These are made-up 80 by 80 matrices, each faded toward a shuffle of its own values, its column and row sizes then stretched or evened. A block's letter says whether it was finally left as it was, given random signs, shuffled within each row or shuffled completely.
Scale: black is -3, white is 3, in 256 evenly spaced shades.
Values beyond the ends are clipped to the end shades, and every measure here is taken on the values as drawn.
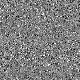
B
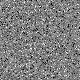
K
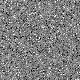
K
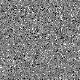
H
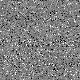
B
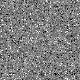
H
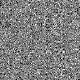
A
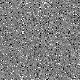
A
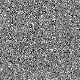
H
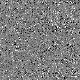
H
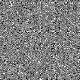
A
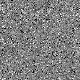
H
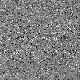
B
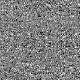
A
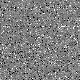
B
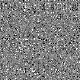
A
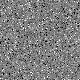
K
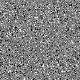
H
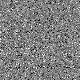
B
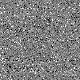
B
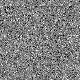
B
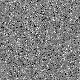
K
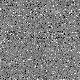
B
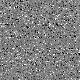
B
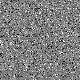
B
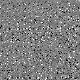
A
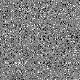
A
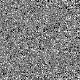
H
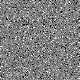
A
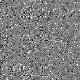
A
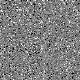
H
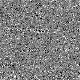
B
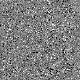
H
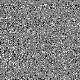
H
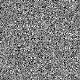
H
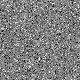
K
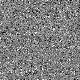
B
